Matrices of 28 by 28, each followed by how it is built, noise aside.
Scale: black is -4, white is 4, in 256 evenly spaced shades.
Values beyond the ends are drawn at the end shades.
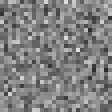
noise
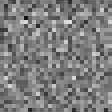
repeating columns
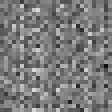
repeating rows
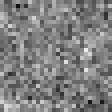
smooth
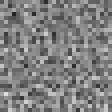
repeating columns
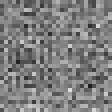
blocks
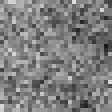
smooth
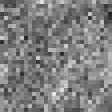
smooth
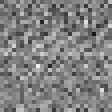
repeating columns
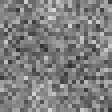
smooth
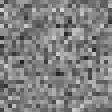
blocks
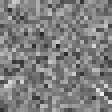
noise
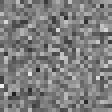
repeating rows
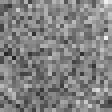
smooth
